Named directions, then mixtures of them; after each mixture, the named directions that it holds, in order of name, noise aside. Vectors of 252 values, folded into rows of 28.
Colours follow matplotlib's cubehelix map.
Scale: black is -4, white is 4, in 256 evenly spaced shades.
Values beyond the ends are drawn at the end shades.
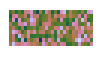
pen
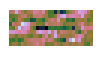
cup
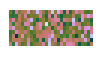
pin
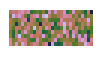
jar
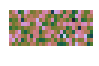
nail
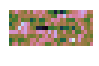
cup.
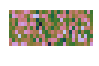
cup, jar, pen.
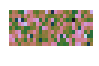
nail, pen.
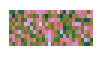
jar, nail, pin.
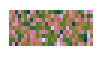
jar, nail, pin.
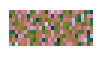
jar, pin.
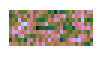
cup, pen, pin.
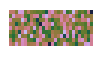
jar, nail.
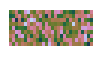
nail, pen, pin.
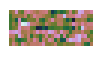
cup, nail, pen.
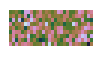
nail, pen, pin.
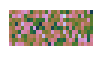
cup, jar.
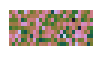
nail.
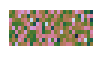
jar, pin.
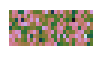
nail, pen.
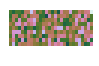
jar, pen.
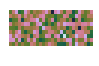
nail.
